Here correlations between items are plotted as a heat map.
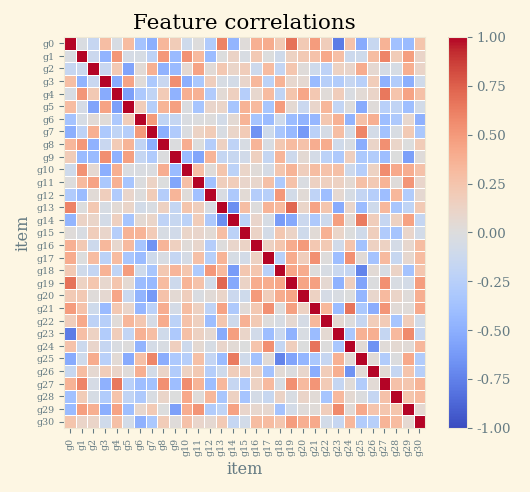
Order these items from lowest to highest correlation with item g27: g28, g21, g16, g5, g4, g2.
g5, g2, g16, g28, g21, g4
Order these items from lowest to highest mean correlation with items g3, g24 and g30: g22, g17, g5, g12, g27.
g22, g27, g12, g5, g17
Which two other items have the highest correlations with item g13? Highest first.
g19, g0
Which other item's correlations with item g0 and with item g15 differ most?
g23
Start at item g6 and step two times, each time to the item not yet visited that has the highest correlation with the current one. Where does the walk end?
g25
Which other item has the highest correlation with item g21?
g24
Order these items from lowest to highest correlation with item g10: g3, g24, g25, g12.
g3, g25, g24, g12
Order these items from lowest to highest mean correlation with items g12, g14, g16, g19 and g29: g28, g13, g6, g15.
g6, g13, g15, g28
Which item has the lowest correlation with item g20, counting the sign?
g7
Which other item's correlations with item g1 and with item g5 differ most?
g4
